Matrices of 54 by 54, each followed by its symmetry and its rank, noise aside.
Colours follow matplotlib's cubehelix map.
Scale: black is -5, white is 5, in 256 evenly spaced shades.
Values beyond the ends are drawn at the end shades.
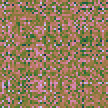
antisymmetric, rank six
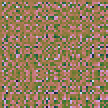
symmetric, rank three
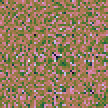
symmetric, rank six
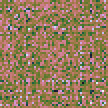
symmetric, rank six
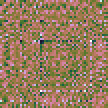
symmetric, rank six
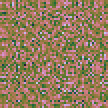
antisymmetric, rank six
